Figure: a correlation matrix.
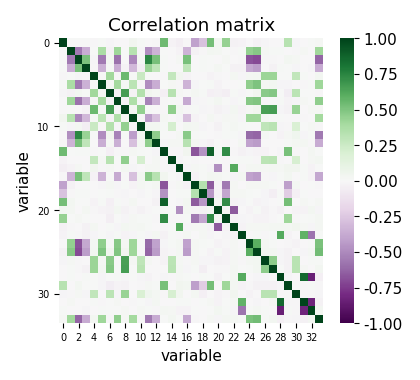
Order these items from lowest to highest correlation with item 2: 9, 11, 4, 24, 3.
24, 9, 4, 3, 11
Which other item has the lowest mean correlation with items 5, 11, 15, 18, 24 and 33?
2
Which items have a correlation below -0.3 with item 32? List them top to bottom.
23, 28, 31
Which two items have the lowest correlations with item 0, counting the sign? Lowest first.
17, 18
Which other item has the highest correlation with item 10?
8
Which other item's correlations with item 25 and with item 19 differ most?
13
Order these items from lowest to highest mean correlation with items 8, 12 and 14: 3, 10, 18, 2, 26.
18, 3, 2, 10, 26
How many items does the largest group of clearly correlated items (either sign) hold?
12
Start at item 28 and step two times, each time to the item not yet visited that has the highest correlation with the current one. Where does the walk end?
23
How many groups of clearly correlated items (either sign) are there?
5
